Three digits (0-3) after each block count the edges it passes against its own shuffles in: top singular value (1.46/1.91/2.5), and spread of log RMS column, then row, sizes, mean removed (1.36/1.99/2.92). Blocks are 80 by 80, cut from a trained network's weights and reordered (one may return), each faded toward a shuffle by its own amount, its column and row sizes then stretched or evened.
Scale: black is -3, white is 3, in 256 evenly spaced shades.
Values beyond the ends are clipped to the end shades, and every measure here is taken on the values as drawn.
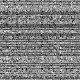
3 2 0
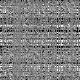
3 3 2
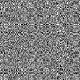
3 1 2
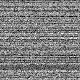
3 0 2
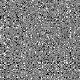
2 2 1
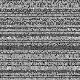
3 1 1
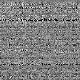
1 2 3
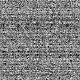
2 2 0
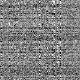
2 3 0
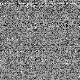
0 2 2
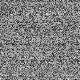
0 1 2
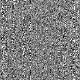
0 3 0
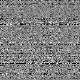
1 2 3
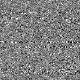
0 1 2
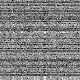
3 2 2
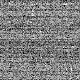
2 2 0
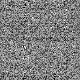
0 2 1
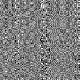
2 2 0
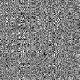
2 2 1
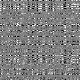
3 2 3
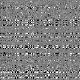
3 2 3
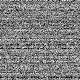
2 0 2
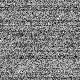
1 0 0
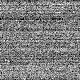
2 0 1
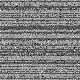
3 0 0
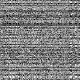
3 2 1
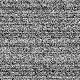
2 1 0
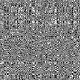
3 2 2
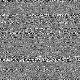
0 0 3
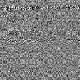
2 1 2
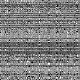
3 3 0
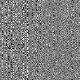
1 3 0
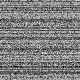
3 0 1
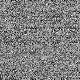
0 1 2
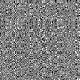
3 2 0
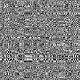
3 1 3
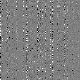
1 3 1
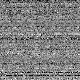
2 0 3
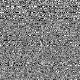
0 0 3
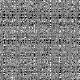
2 3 2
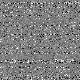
0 0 3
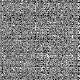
1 3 0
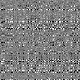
3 2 3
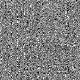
1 2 0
